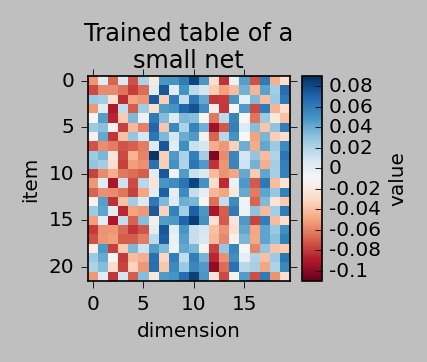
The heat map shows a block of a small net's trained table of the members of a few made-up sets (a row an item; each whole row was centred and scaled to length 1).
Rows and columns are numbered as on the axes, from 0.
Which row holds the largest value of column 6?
8
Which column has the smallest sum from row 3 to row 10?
12
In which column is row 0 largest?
10
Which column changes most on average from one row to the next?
19
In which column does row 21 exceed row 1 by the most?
5
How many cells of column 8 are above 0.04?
12
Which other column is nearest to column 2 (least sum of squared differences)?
16
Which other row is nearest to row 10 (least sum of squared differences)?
1
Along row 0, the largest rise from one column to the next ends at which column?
17
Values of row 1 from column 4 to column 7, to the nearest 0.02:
-0.08 -0.06 0 0.08
